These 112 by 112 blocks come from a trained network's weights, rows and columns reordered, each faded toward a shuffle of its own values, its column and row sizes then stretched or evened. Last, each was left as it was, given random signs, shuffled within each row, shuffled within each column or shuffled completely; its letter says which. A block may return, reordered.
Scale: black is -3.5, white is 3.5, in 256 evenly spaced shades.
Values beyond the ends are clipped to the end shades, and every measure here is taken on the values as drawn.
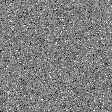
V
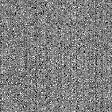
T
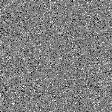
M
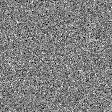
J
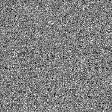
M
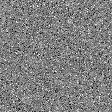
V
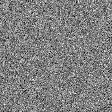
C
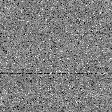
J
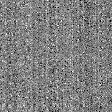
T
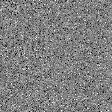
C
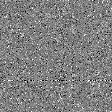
M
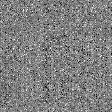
T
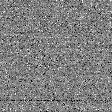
J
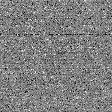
J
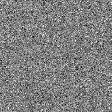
T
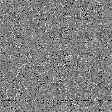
T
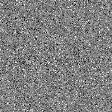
M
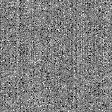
T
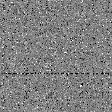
T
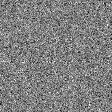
J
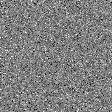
V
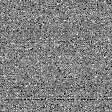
J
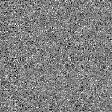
T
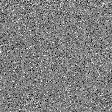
J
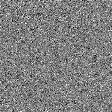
J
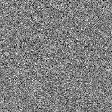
T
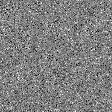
J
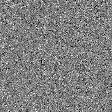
C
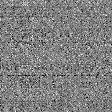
T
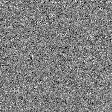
J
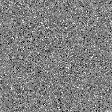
T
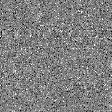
T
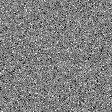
V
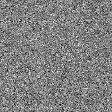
M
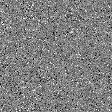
M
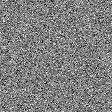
V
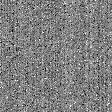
C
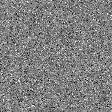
J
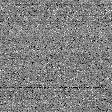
J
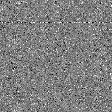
T
